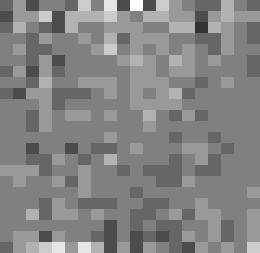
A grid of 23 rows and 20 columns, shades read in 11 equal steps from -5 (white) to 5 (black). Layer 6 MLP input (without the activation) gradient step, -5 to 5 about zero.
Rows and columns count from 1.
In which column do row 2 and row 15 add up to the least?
9
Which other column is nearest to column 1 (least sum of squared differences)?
19
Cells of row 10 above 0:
1
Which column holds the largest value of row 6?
5
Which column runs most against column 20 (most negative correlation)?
11
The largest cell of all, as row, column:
3, 16
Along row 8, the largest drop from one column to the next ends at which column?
4
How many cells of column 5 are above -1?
17
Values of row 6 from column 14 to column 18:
-2 -1 0 -1 0
